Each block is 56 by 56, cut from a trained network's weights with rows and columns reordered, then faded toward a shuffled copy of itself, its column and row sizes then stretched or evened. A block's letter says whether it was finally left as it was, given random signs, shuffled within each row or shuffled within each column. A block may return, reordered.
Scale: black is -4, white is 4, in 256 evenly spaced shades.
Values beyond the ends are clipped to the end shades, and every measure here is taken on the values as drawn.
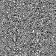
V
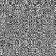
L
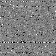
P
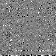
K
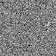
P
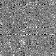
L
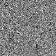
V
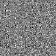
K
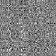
L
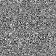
P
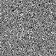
V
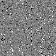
V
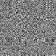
L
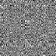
L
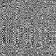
L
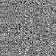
L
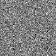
V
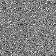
P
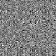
L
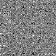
K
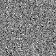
V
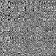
L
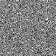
K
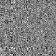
L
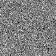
V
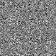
K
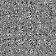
K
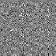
L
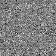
P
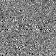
P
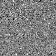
P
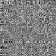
L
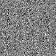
V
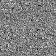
P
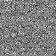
P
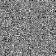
K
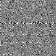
K
